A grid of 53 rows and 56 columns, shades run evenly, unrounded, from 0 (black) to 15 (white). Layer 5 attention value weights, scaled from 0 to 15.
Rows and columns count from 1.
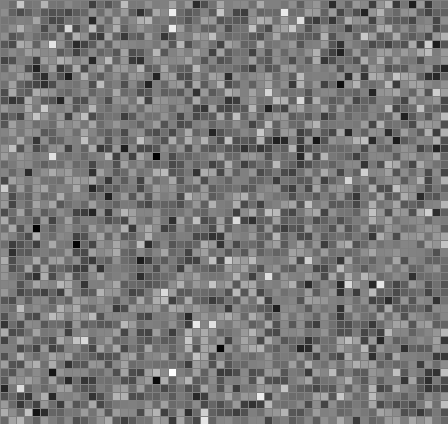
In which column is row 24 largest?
1
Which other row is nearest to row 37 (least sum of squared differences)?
32
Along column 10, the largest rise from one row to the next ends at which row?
5
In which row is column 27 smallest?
17
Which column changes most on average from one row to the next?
12
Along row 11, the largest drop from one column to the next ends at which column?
50
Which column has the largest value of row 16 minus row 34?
40
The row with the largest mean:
4
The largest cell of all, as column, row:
22, 47
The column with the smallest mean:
43
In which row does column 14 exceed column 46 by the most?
2
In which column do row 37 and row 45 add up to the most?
21
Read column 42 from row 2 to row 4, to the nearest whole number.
9 3 7
